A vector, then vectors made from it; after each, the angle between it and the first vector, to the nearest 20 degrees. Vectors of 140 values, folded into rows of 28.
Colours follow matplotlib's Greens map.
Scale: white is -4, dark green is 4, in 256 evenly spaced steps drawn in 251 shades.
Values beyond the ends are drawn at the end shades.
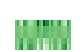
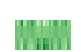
160 degrees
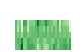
60 degrees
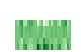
160 degrees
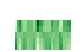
80 degrees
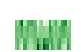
160 degrees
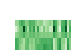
120 degrees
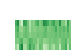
40 degrees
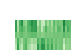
120 degrees
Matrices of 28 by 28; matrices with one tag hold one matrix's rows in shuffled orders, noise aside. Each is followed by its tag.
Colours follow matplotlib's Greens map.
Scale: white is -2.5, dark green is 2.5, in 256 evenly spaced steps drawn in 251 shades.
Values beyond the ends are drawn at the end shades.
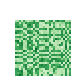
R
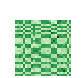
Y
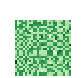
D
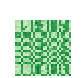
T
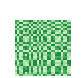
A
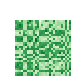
R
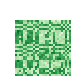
R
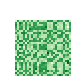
D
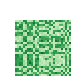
R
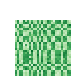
A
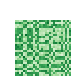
R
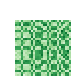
T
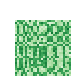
D
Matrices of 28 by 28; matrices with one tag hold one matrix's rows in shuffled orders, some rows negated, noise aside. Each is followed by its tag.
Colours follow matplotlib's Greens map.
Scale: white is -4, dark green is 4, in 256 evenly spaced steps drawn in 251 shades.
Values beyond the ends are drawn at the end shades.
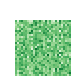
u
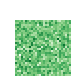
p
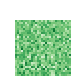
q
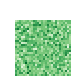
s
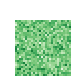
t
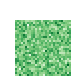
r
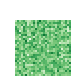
r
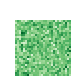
s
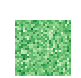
s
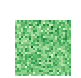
p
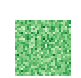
q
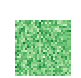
t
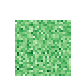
u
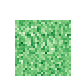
q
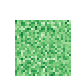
q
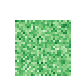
t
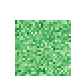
t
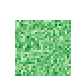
s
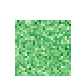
r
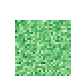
t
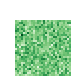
s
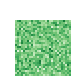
p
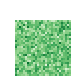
r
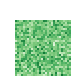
t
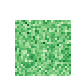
r
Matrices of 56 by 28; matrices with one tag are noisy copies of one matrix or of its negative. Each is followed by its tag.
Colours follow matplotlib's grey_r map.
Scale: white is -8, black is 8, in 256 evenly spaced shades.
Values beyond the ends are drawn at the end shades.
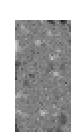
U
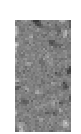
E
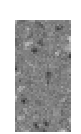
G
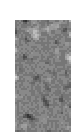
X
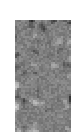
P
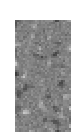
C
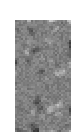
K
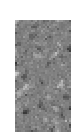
C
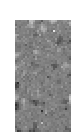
P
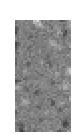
E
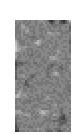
U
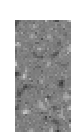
C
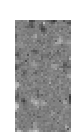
P
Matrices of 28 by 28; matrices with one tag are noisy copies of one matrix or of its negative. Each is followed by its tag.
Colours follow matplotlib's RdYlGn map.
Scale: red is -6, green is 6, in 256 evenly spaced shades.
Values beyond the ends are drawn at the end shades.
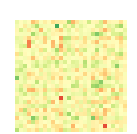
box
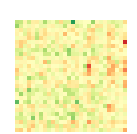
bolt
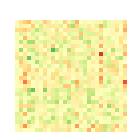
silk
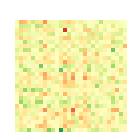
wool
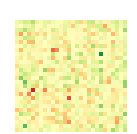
silk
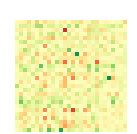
wool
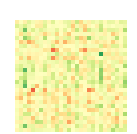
silk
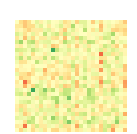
silk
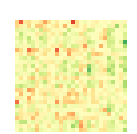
bolt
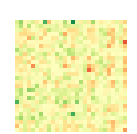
bolt
